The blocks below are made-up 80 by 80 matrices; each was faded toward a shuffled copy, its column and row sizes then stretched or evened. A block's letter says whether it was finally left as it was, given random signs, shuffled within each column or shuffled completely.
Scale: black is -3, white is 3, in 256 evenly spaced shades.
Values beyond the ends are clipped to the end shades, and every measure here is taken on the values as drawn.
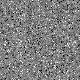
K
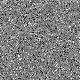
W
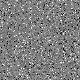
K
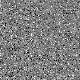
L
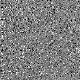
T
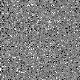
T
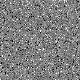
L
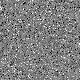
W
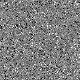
L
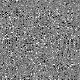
T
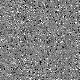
L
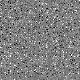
L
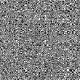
T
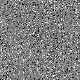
K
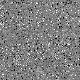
L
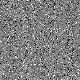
K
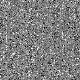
K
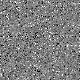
L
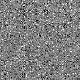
T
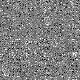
T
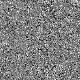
K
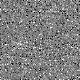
L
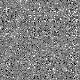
L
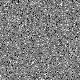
W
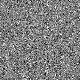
K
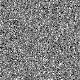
K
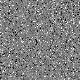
K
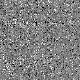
L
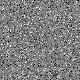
K
